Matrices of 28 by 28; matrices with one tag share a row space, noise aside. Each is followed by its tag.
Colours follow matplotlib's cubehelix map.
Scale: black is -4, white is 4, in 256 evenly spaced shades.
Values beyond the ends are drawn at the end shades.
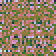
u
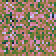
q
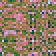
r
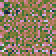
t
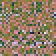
u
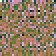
u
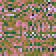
r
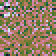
t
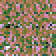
t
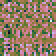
t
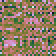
r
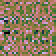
t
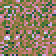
t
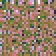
u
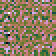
t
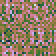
q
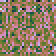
u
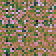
q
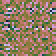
t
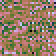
r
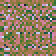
t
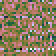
r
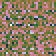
q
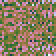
r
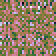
u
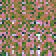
u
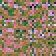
r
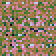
q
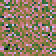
t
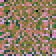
t
